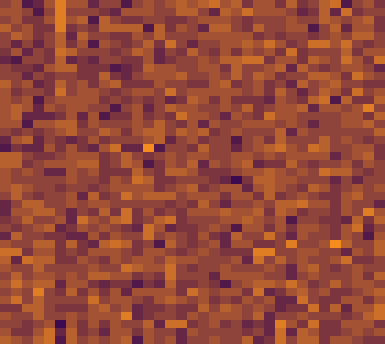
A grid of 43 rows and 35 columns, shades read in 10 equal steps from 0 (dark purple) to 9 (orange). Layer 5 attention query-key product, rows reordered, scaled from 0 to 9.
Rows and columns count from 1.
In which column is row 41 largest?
26
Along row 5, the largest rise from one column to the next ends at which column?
8
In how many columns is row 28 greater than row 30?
19
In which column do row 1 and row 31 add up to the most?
31
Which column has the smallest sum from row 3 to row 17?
4
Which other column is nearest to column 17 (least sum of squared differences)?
13
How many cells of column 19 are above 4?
19
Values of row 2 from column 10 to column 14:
3 2 5 5 5
